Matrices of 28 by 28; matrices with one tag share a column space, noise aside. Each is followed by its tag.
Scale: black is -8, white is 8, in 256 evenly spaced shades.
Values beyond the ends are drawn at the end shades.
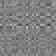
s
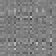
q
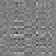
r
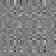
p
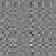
r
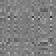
q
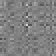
s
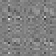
q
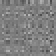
p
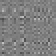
q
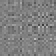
s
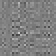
r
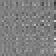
s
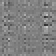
s
